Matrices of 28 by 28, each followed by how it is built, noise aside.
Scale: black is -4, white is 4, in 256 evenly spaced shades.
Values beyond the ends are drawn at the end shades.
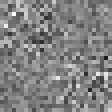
block diagonal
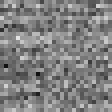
blocks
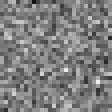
noise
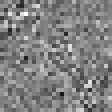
block diagonal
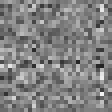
low rank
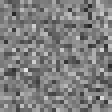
noise
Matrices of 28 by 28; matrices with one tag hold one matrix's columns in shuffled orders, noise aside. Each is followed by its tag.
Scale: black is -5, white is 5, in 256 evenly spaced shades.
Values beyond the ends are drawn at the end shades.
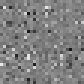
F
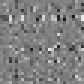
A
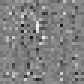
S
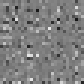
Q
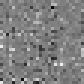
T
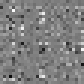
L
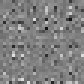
Q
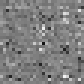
L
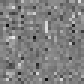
S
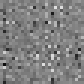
F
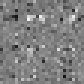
A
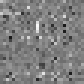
S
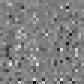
T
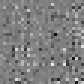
T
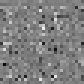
L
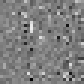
S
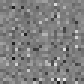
T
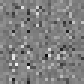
F
